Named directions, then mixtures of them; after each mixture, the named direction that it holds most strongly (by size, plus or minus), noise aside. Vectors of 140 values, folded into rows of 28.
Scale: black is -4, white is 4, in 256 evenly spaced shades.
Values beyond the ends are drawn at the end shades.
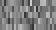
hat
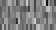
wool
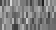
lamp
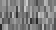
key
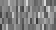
key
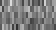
lamp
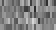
hat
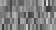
lamp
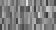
wool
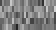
lamp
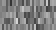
wool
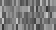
wool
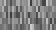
hat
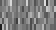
wool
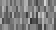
key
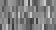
hat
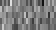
lamp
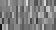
key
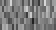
hat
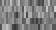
lamp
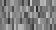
hat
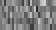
hat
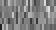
key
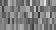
hat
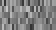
hat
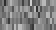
hat
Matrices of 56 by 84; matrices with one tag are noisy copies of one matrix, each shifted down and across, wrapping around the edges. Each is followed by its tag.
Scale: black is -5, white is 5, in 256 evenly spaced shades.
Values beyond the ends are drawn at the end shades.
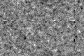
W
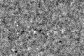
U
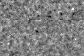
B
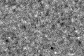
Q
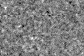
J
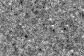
Q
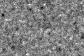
Q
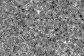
J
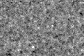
B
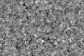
U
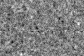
J
